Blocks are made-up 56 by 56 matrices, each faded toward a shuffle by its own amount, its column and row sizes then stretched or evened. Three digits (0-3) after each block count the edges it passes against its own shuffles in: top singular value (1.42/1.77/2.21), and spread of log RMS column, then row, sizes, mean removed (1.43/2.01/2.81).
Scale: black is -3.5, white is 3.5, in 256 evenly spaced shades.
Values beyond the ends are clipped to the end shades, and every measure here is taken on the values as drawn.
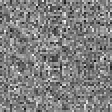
2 1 0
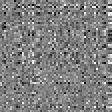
3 2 2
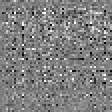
0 2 3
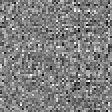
2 2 0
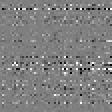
2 2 3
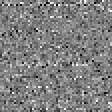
1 0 2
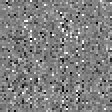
1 2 0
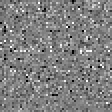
0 0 1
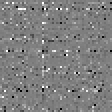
1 1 2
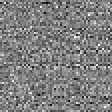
3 0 2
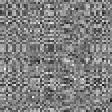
3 2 2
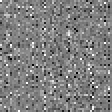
1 3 0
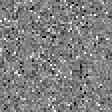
1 1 0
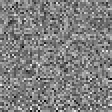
2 0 1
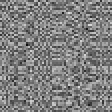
3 0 0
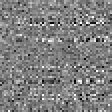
3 1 2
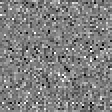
1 0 1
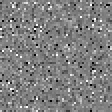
0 1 1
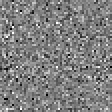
0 2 1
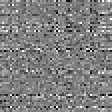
3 1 3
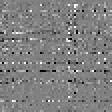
0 2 3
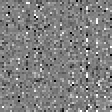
1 2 0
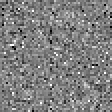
0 1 0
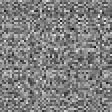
2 0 0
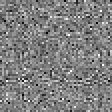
2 0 1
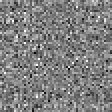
2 1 0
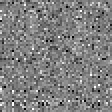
2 1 1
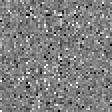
1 1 0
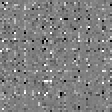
0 2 2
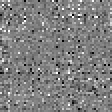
0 2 2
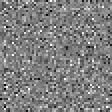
2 1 1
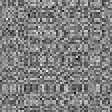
3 1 1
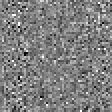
1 2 0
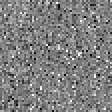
2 0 0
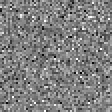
0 0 0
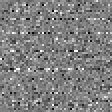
2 0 2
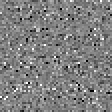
0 0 2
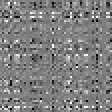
3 3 3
